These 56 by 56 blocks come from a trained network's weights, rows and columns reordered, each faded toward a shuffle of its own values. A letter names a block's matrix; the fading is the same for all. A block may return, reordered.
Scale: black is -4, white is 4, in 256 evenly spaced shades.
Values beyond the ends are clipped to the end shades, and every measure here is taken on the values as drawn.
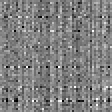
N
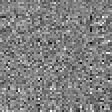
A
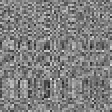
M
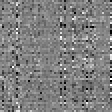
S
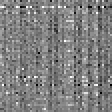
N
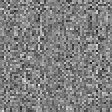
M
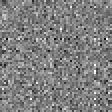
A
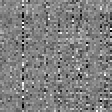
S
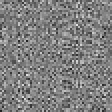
M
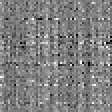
N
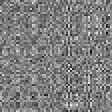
M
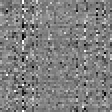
S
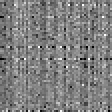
N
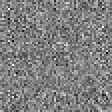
A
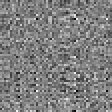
M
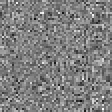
A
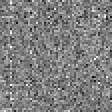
A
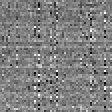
S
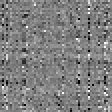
S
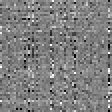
S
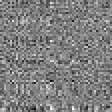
M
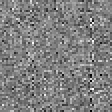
A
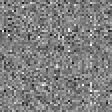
A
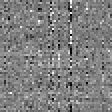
S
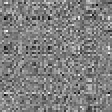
M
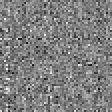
A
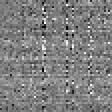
S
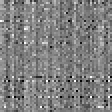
N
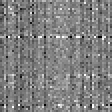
N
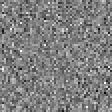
A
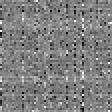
S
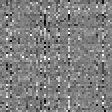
S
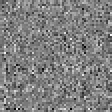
A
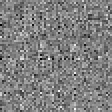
A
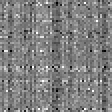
N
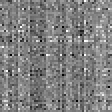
N
